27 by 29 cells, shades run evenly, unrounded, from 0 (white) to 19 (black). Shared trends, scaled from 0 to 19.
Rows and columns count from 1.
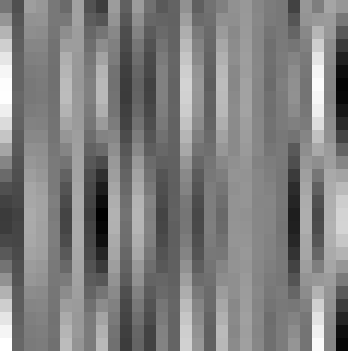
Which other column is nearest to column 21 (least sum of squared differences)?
7
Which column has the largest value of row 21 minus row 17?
29
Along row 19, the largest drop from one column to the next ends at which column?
10
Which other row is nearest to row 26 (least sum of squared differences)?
6
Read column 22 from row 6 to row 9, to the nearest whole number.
9 9 9 9
